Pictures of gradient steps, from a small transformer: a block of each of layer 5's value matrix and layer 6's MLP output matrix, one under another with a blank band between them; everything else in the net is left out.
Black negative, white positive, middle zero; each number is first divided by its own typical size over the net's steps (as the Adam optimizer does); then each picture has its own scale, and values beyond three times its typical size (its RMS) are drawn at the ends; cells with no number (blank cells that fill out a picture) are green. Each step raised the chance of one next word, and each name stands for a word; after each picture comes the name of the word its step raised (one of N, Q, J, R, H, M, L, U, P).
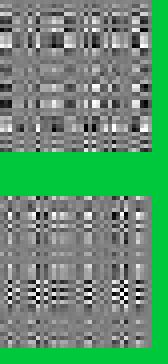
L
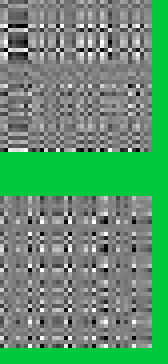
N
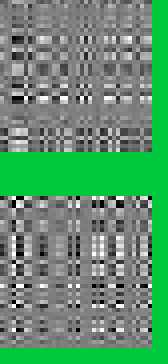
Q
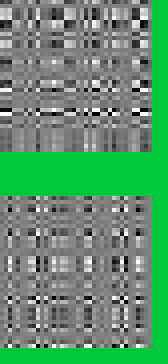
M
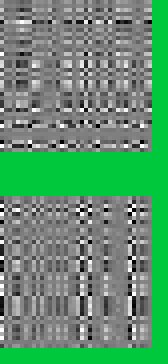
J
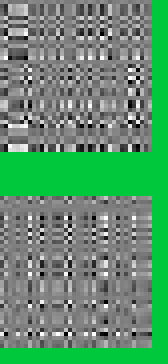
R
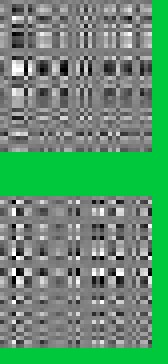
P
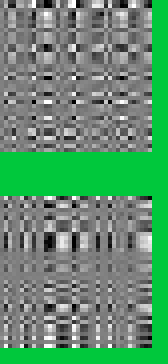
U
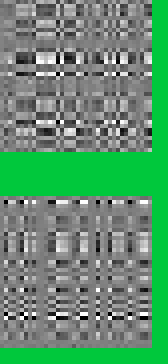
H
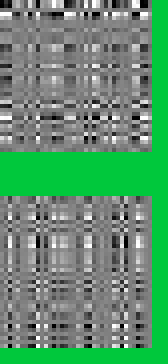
U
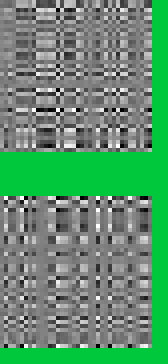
M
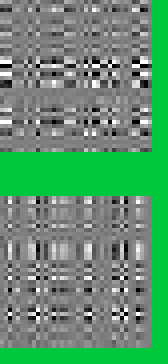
H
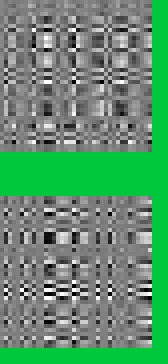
L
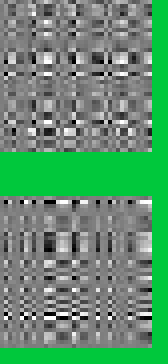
H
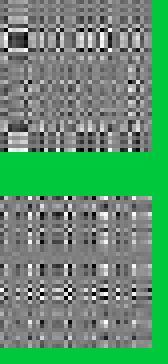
L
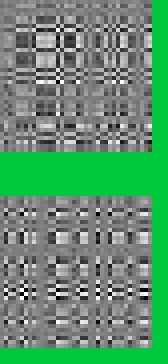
L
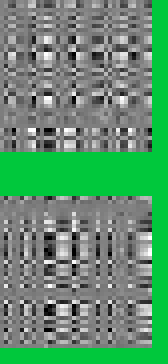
Q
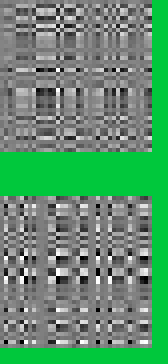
P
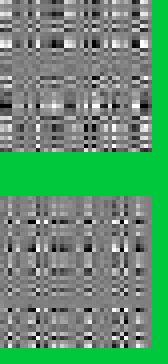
N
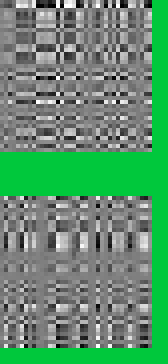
U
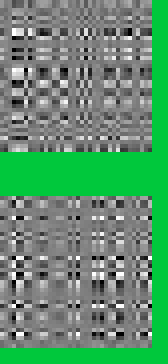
R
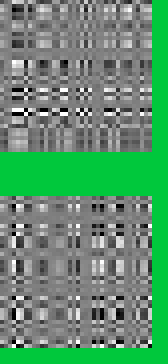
M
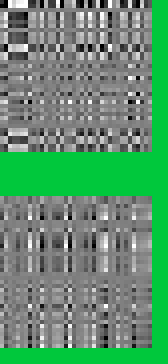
U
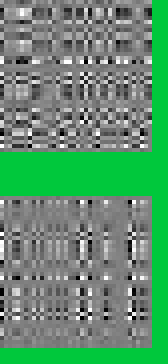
H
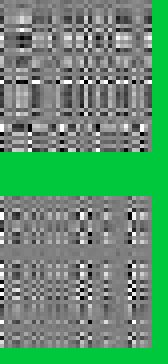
L
